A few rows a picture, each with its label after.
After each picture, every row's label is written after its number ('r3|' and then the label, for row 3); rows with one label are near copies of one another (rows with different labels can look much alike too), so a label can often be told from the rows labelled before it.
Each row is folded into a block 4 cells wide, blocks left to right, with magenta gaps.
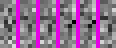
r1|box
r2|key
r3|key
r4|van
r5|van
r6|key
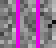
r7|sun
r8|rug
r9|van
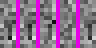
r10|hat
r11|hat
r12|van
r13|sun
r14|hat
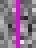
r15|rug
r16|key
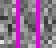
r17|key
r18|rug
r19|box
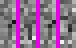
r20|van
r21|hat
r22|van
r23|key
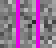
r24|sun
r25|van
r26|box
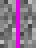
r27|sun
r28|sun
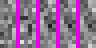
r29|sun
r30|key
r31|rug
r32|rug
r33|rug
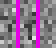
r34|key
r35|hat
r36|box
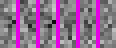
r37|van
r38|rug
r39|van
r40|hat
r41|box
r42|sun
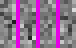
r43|van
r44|hat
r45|sun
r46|key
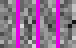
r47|sun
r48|box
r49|rug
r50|van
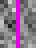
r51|rug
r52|rug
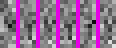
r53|rug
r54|hat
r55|box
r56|hat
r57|van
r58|box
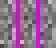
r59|sun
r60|sun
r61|sun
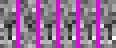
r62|hat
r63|rug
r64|hat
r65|hat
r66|hat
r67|hat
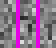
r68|sun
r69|key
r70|hat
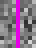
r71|key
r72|box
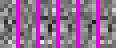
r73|box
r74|sun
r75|key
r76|key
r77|van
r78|key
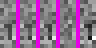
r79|hat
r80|hat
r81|hat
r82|sun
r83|hat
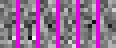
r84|hat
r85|hat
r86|rug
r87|box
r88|van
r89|rug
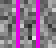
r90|key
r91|hat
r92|rug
